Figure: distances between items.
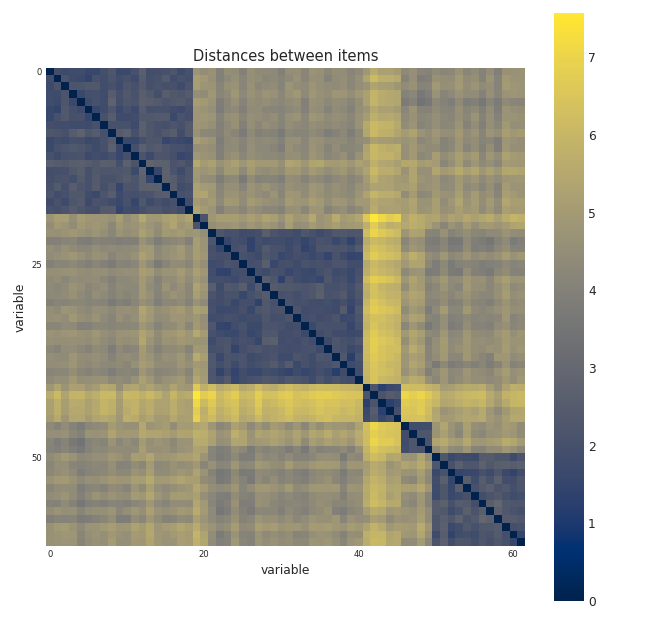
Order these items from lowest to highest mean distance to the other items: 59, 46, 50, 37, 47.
37, 50, 59, 46, 47
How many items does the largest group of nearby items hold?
20
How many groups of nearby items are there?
6
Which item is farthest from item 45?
19
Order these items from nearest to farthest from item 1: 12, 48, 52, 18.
18, 12, 48, 52
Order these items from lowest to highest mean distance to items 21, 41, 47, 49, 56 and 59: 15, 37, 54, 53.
53, 54, 37, 15
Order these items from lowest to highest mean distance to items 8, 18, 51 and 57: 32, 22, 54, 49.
54, 22, 32, 49
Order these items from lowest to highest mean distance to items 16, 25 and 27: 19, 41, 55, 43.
55, 19, 41, 43
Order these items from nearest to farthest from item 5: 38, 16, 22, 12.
16, 12, 22, 38
